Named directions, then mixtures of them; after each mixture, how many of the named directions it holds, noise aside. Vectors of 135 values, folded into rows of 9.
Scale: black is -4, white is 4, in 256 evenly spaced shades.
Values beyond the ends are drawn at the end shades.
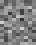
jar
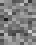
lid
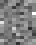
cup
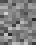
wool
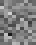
three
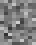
one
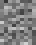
three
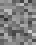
one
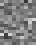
four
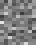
four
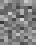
one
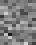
one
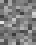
four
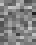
two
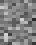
two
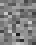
four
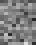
one
